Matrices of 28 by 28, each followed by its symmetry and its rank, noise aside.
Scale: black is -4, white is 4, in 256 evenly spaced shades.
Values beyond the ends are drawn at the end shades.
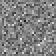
symmetric, rank eight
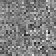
no symmetry, rank six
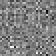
antisymmetric, rank four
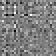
antisymmetric, rank four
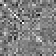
symmetric, rank four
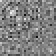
symmetric, rank six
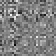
symmetric, rank four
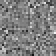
antisymmetric, rank eight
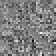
antisymmetric, rank eight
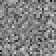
symmetric, rank eight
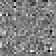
antisymmetric, rank six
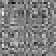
antisymmetric, rank four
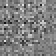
antisymmetric, rank six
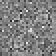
symmetric, rank eight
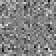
no symmetry, rank six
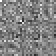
symmetric, rank six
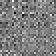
no symmetry, rank four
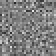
antisymmetric, rank six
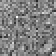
symmetric, rank eight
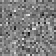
antisymmetric, rank eight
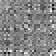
symmetric, rank four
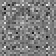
symmetric, rank four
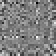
no symmetry, rank four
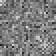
symmetric, rank eight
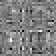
no symmetry, rank four
